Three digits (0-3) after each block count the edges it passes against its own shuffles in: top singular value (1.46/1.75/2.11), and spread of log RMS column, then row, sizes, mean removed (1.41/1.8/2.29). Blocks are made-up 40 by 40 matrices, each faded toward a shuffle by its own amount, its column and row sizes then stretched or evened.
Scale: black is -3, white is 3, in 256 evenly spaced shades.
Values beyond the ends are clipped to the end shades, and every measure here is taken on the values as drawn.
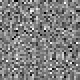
2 2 0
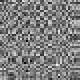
3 0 1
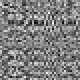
3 1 2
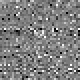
2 0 2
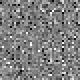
2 1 0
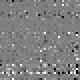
2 1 3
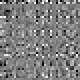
3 3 3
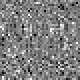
2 1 0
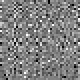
3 2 0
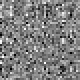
2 2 0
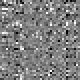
2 2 2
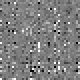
0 3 2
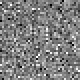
0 0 0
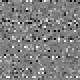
1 0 3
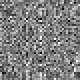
2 1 0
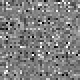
0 1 3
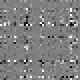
1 3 3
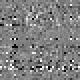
0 2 3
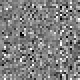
1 3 1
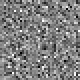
1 2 0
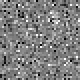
0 2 1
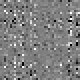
0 3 2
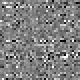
2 1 3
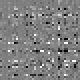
1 3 3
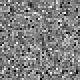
0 0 0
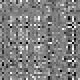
3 3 2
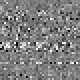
1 0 3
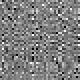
3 2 0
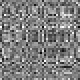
3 2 3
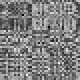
3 0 1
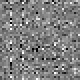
1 3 2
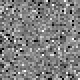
0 0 1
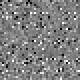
0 0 2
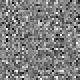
2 3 1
